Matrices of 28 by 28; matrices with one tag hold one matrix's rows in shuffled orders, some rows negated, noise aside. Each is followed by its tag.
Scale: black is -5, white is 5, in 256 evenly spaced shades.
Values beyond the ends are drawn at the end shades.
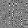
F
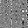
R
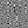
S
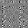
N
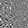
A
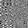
A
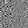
A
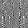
N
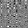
S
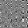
R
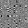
S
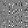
F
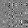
F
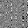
R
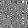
R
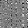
R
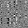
S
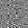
S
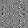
N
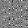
F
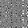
R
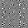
N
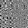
A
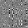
F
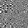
A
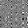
R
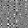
S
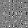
F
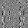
N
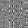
F
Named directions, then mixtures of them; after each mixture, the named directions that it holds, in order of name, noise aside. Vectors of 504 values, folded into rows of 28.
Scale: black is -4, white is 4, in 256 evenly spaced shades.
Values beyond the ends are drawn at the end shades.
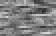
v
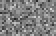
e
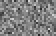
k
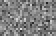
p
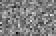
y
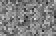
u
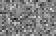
e.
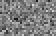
e, p.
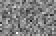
y.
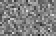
k, y.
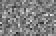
y.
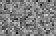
e, y.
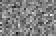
y.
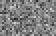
e.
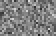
k.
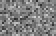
e.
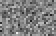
y.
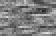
v.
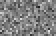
e, k.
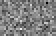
p, u.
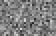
p.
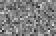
e, k.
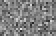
p.
